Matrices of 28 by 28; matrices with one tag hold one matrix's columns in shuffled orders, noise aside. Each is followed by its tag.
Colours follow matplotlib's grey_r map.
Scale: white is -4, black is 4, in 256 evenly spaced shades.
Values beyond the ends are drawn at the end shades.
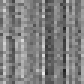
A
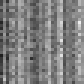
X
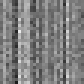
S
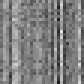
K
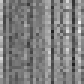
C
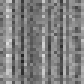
A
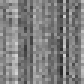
A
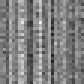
X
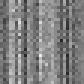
X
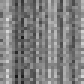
S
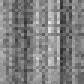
C
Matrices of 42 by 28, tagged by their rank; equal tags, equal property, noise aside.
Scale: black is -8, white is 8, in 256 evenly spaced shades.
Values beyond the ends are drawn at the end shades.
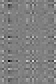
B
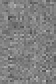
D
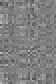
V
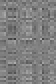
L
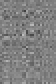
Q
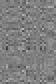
V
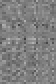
Q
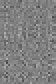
V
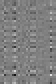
B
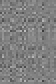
Q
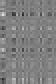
B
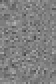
D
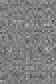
D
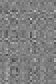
Q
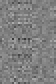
V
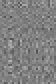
V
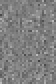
D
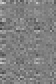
Q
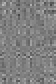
Q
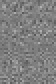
D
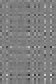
B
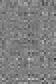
Q
